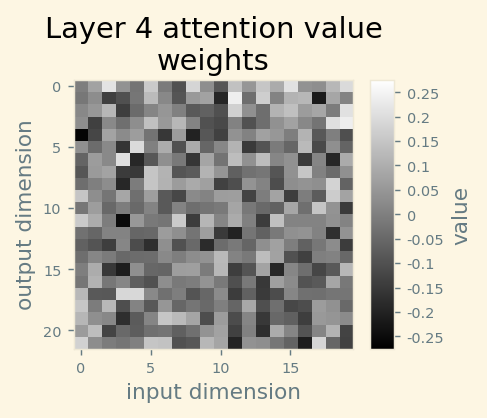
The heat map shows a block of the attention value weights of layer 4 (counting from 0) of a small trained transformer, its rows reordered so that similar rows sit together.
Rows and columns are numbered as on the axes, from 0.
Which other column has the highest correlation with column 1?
9
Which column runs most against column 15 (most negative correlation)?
10
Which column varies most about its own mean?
11
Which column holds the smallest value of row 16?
13
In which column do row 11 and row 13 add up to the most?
14
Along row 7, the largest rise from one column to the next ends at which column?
5
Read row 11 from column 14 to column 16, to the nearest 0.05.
0.15 0 0
